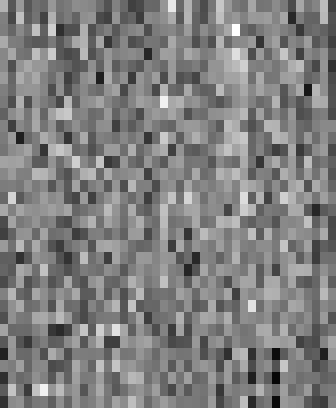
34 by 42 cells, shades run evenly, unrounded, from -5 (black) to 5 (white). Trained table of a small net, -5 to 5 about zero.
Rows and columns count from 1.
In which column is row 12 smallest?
3
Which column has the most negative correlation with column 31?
34
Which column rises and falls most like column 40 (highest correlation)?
41
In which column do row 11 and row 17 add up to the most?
24
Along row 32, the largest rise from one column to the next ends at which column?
36
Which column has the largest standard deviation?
35
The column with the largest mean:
31
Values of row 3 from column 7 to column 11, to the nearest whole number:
3 -3 -2 -2 2
